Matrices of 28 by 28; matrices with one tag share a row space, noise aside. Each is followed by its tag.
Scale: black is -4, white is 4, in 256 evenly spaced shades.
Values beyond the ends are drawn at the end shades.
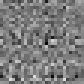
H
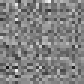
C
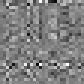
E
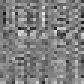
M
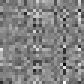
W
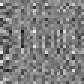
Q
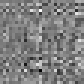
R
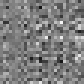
R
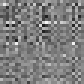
C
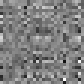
W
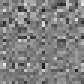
M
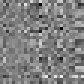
R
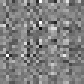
E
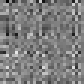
C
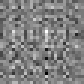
H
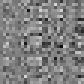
R
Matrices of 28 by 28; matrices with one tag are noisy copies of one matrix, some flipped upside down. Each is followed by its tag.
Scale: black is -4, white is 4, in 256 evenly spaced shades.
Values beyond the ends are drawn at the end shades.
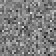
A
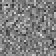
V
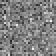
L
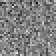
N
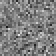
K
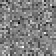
L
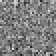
N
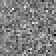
K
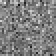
N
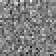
N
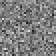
V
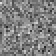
K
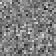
K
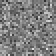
L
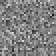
V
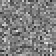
L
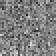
N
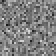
V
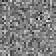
L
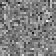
L
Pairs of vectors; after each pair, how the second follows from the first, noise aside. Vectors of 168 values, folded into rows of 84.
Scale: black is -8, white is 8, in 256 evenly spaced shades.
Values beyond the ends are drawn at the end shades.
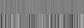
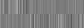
wrapped around, negated, shrunk.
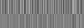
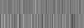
wrapped around, negated, partly zeroed.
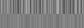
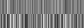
reversed, negated, scaled up.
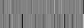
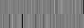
partly zeroed.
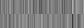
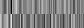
reversed, scaled up.
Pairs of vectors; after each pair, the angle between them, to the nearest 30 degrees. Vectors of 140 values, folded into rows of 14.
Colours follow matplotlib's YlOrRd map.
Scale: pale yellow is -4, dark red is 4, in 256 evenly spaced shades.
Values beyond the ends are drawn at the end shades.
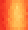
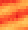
90 degrees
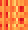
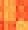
120 degrees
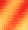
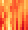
120 degrees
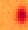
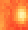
150 degrees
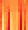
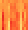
150 degrees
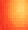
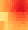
150 degrees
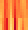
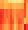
120 degrees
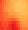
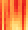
120 degrees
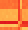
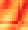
60 degrees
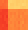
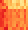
30 degrees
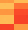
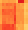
90 degrees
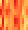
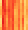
60 degrees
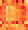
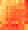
120 degrees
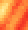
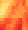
30 degrees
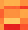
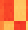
90 degrees
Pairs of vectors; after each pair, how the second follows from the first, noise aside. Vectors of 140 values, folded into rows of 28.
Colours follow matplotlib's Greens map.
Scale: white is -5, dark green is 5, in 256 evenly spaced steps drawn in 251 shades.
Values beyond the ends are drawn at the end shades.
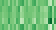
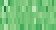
reversed, partly zeroed.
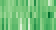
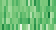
sign-scrambled.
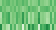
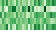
wrapped around, negated, scaled up.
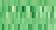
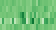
reversed, partly zeroed.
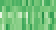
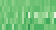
reversed, partly zeroed.
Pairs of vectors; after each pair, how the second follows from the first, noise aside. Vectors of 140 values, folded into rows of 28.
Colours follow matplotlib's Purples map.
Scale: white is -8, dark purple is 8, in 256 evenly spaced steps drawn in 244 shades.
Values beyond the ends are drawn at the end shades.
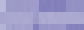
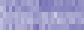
copied.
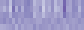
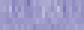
shrunk.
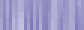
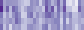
wrapped around, scaled up.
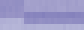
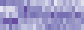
wrapped around, negated, scaled up.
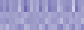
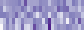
wrapped around, negated, scaled up.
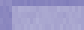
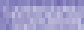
copied.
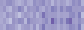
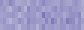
shrunk.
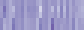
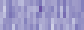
negated.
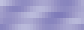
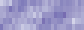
copied.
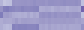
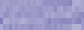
reversed, shrunk.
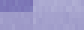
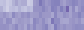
negated.
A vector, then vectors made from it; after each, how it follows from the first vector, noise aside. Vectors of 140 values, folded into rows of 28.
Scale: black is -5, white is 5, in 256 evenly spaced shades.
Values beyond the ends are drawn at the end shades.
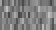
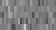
wrapped around, partly zeroed.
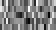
wrapped around, negated, scaled up.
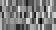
wrapped around, negated, scaled up.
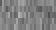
negated, shrunk.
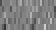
wrapped around, partly zeroed.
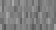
reversed, shrunk.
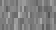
negated, shrunk.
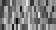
wrapped around, negated, scaled up.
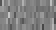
negated, partly zeroed.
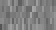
wrapped around, negated, shrunk.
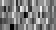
wrapped around, negated, scaled up.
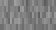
wrapped around, negated, shrunk.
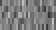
negated.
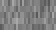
wrapped around, negated, shrunk.
